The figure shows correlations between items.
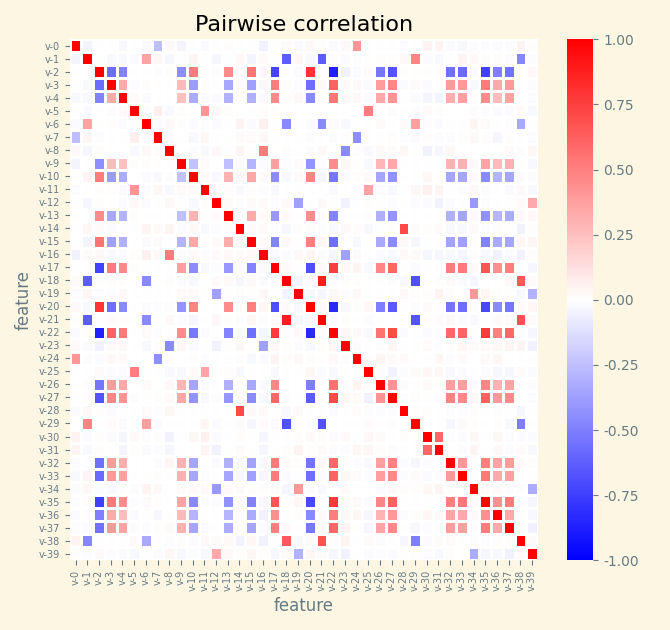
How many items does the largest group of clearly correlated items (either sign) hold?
17
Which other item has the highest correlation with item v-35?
v-22
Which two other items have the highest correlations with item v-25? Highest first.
v-5, v-11
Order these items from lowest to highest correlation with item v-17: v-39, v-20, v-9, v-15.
v-20, v-15, v-39, v-9
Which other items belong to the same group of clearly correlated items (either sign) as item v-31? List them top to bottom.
v-30
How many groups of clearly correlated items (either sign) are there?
8
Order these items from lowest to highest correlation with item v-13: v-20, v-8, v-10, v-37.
v-37, v-8, v-10, v-20
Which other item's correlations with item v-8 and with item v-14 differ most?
v-28
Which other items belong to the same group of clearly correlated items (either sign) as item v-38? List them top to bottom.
v-1, v-6, v-18, v-21, v-29
